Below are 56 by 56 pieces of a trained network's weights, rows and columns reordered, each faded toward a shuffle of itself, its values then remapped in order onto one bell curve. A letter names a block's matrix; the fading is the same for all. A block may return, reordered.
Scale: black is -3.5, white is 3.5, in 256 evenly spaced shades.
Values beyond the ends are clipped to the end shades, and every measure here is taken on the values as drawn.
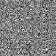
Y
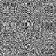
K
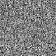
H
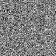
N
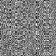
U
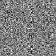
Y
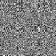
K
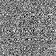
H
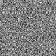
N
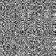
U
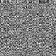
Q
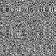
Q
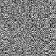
U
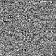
N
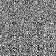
H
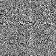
H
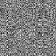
U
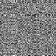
Q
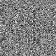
H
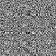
Q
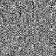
Y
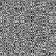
U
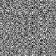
U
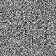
H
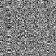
K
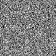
N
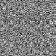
Q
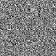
Y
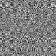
Q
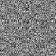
K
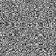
Q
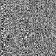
Y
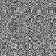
U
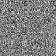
Q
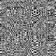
K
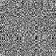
K
